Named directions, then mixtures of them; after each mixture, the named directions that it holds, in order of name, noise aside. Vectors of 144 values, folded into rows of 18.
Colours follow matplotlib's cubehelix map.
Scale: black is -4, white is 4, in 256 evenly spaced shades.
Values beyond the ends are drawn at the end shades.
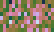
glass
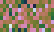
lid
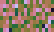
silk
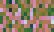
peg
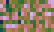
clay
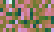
glass, peg.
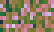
clay.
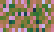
glass, lid, silk.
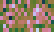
glass, silk.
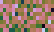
lid, silk.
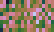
clay, glass, silk.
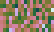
silk.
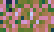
clay, glass, peg.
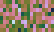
lid, peg, silk.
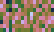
clay, peg, silk.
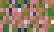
lid, peg, silk.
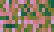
clay, peg.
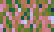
peg.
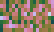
clay, glass, peg.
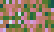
clay, glass.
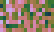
clay.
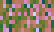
glass, lid, silk.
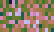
glass, peg.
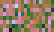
clay, silk.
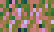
glass, lid, peg.
